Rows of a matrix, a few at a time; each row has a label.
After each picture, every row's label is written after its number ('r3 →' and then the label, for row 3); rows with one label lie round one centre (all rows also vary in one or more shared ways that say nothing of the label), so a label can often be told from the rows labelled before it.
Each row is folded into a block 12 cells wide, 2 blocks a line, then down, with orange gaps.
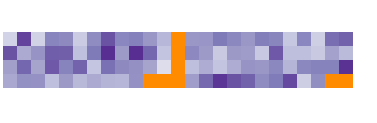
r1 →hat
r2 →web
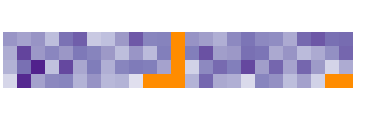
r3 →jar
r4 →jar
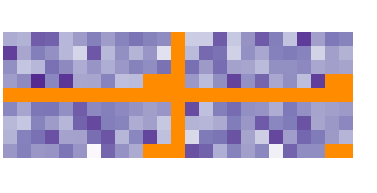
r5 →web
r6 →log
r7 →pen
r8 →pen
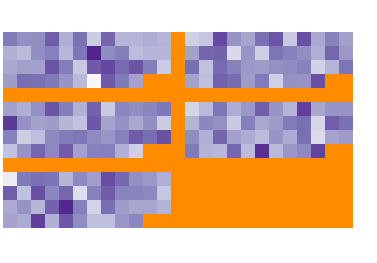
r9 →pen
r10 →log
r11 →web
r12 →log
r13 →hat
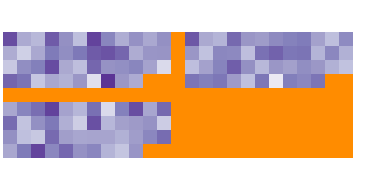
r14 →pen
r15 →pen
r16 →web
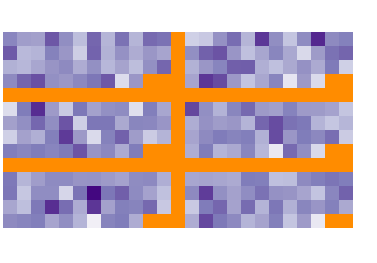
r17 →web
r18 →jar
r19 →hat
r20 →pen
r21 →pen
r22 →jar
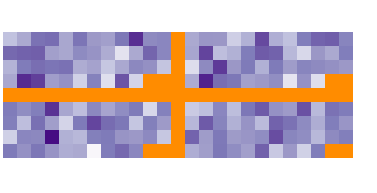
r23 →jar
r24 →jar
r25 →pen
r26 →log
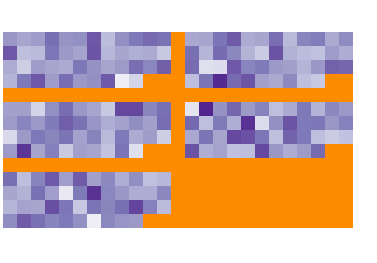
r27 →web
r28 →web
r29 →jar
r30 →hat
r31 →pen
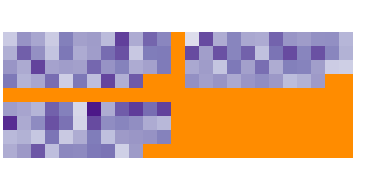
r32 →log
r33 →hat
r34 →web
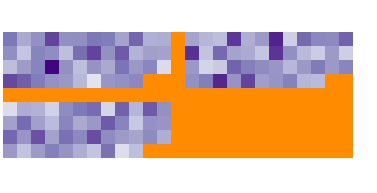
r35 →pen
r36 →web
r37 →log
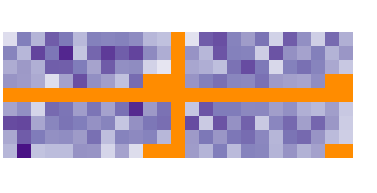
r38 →hat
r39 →hat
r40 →jar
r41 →hat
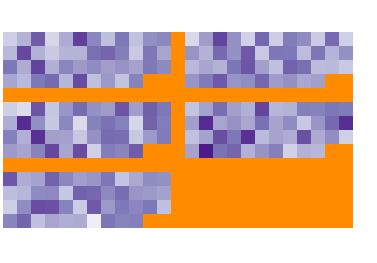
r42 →log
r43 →hat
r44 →log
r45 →jar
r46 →pen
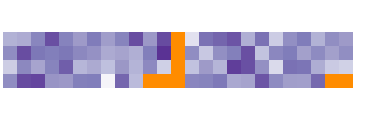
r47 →jar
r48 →hat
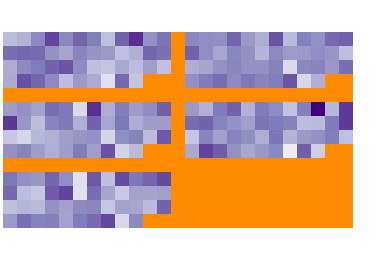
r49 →jar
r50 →web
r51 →web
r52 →jar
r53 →web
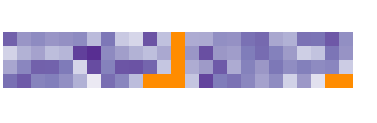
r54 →pen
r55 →jar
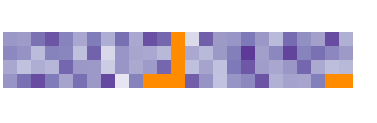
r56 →web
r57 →hat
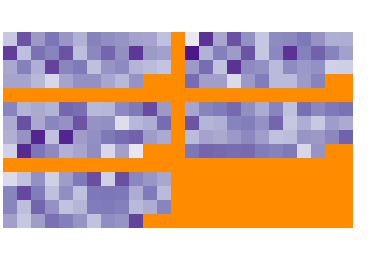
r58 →hat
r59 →hat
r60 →jar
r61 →web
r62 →log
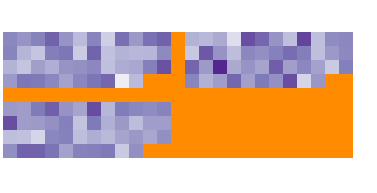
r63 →web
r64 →log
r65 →web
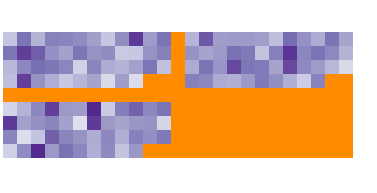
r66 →jar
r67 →hat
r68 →web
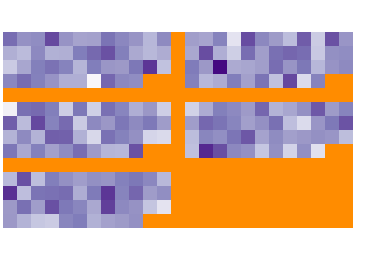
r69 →pen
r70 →log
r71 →hat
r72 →jar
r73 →hat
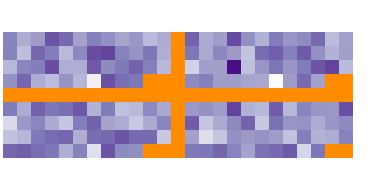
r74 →pen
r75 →pen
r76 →pen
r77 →web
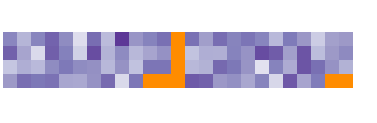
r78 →web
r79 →pen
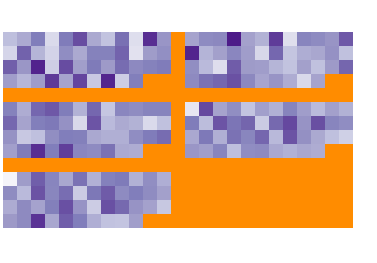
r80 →log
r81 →web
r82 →web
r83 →hat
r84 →hat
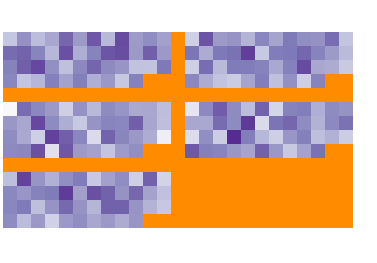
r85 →log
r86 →hat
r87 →hat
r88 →hat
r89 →hat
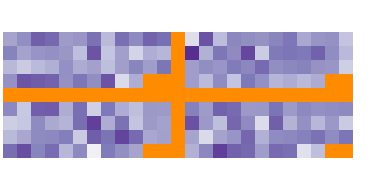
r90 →web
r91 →hat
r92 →pen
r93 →web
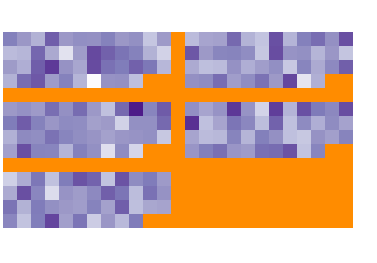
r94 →pen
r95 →web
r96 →jar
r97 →web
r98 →log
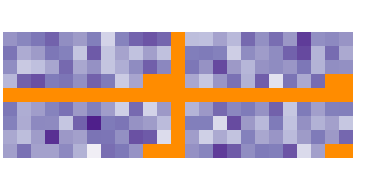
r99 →web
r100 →log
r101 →pen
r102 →web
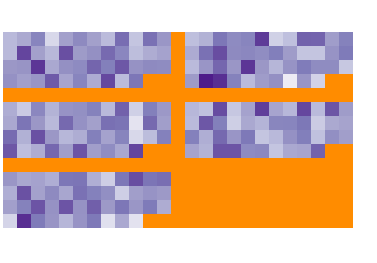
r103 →log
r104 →jar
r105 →log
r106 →log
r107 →jar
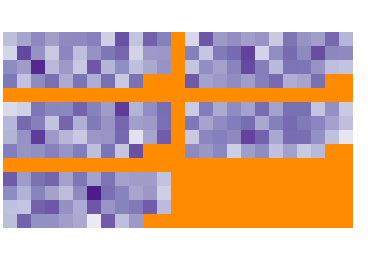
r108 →log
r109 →hat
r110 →log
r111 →hat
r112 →pen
